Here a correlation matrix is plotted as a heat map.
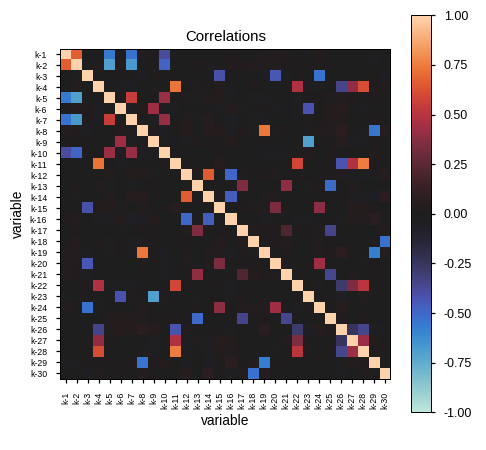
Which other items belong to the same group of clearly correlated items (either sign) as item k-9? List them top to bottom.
k-6, k-23
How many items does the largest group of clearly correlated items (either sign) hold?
6
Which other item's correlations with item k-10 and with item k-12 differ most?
k-14
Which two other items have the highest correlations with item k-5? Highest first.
k-7, k-10
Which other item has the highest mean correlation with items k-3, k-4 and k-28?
k-11
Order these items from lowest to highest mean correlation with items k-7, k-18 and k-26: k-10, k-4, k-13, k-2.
k-2, k-4, k-13, k-10
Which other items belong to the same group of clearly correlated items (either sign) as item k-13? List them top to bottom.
k-17, k-21, k-25
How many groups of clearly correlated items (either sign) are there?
8
